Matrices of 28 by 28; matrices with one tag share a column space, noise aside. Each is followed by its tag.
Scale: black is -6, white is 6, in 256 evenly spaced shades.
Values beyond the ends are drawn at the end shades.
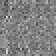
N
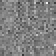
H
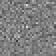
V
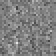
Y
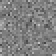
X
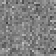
N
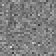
X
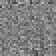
N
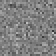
V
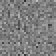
X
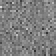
H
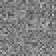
X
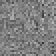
X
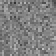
N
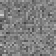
X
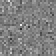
Y
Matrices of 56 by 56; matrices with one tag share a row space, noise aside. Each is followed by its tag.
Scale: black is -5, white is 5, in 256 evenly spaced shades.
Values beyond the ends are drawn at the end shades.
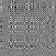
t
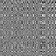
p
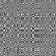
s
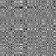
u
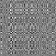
t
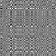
t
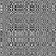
t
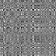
s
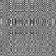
t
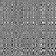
p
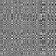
p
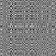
t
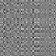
s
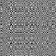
t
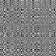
s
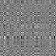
s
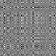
s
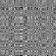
u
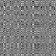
s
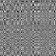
s
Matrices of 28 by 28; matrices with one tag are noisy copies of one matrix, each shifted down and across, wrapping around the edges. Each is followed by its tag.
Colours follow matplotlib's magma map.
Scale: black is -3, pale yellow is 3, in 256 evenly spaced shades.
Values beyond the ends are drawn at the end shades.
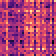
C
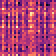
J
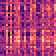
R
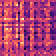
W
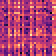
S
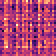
S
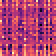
R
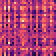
J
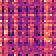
W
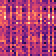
R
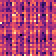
S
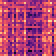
C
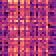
C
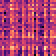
S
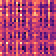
J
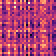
J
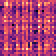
S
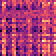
W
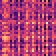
J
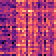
C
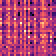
J
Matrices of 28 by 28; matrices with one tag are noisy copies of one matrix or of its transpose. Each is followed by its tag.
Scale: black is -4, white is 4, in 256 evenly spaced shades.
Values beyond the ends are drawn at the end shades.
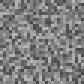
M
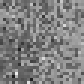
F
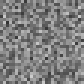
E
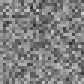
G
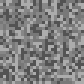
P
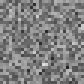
G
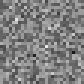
M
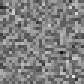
M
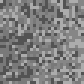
F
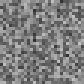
P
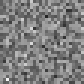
M
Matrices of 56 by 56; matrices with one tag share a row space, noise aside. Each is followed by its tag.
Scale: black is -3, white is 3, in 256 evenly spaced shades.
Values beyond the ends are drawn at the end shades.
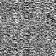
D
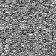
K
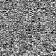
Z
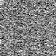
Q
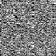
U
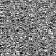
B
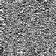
Q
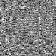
K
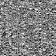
K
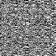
D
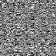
U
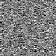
Q
